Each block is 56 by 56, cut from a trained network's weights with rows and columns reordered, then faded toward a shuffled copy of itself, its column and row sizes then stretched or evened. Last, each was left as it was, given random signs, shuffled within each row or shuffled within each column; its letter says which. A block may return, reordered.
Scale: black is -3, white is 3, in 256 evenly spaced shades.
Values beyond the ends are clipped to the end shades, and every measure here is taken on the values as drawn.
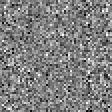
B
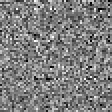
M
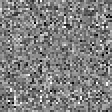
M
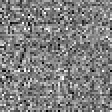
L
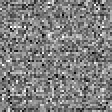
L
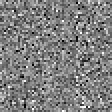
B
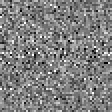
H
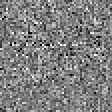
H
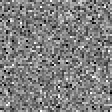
B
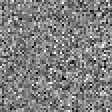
B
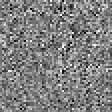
L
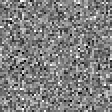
B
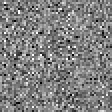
M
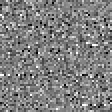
H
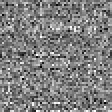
L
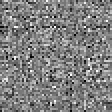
L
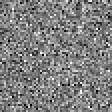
H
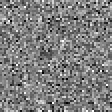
M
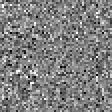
L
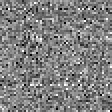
L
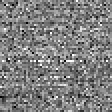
H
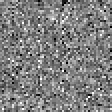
B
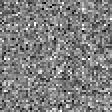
L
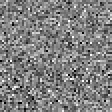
H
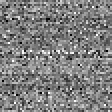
H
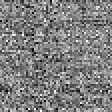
L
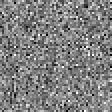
M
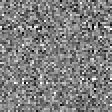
M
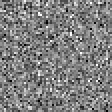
B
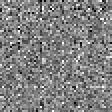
M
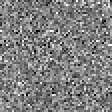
H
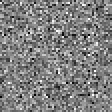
M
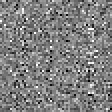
L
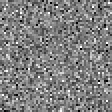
B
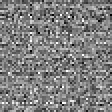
L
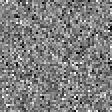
B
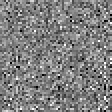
M
